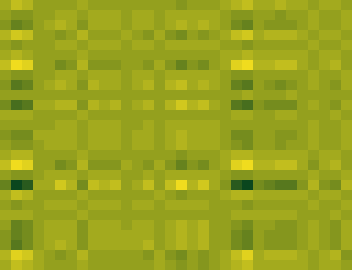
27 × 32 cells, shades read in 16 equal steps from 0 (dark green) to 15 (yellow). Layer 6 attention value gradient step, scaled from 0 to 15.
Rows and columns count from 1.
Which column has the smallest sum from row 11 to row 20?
23
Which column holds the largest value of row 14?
17
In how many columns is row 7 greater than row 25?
15
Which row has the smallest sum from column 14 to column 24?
19
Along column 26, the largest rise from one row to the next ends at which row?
20
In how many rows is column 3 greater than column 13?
11
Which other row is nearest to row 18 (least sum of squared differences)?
8
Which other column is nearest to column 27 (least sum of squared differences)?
1
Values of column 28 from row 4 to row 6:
10 9 10
